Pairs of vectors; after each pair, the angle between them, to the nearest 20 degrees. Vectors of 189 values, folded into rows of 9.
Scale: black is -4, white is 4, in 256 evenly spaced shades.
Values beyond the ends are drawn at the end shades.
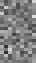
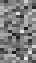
80 degrees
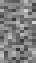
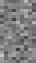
20 degrees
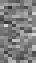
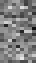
140 degrees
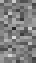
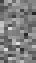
100 degrees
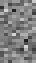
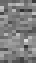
140 degrees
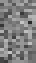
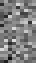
40 degrees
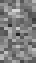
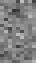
140 degrees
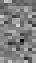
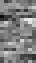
120 degrees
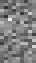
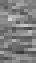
60 degrees
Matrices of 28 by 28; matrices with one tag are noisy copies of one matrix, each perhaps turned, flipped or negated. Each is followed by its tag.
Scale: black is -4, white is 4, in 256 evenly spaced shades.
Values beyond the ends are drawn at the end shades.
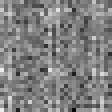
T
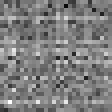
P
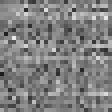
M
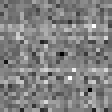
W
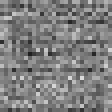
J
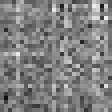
M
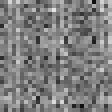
T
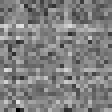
W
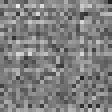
J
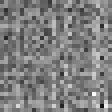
M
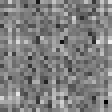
T
